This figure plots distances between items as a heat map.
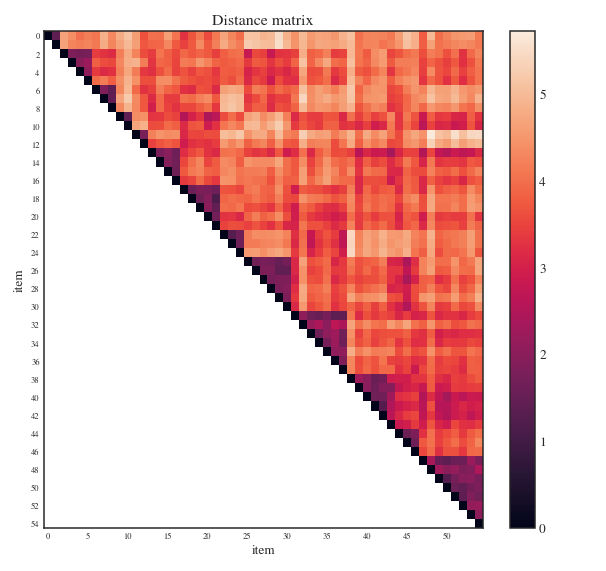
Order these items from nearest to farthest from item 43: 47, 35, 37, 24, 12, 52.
47, 52, 12, 37, 35, 24
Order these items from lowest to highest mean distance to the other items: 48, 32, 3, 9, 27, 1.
27, 9, 3, 48, 32, 1
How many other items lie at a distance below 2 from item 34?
4
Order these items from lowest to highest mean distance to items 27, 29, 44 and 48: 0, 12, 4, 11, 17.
4, 17, 12, 11, 0
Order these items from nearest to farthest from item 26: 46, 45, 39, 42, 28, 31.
28, 45, 31, 46, 39, 42
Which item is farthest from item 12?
48
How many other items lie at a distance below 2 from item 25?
5
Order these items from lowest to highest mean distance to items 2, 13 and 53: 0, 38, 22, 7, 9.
7, 9, 38, 22, 0
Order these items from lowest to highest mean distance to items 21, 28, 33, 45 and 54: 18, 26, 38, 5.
26, 18, 5, 38
